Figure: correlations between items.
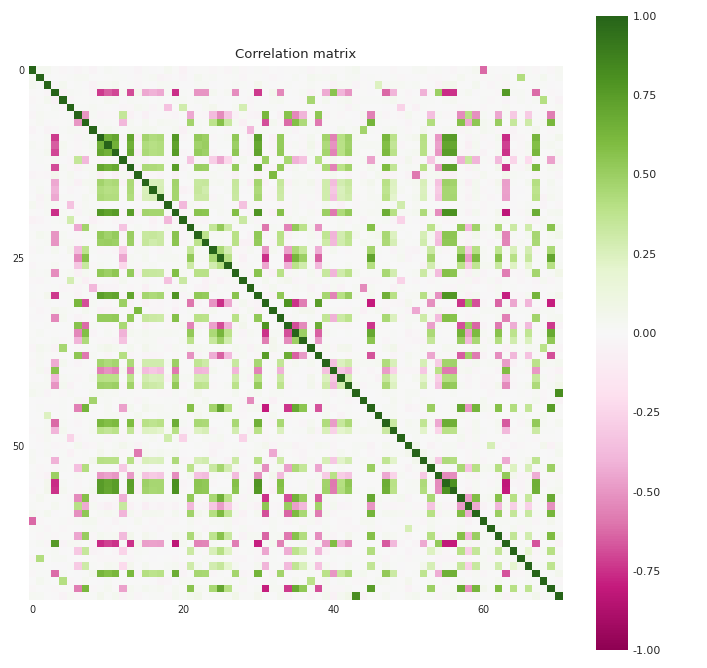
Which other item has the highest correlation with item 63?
3
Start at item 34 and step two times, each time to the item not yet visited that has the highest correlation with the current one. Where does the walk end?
38
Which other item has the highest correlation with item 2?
46
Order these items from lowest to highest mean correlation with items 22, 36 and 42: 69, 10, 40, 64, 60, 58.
40, 58, 60, 64, 69, 10
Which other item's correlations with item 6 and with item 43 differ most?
70
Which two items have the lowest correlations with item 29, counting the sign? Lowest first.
44, 8
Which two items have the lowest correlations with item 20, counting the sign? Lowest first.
18, 49
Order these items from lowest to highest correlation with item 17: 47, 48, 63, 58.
63, 58, 48, 47
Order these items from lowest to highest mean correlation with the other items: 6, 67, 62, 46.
6, 46, 62, 67
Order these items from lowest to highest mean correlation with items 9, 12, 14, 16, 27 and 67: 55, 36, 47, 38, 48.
36, 38, 48, 47, 55
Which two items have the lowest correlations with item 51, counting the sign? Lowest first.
14, 32
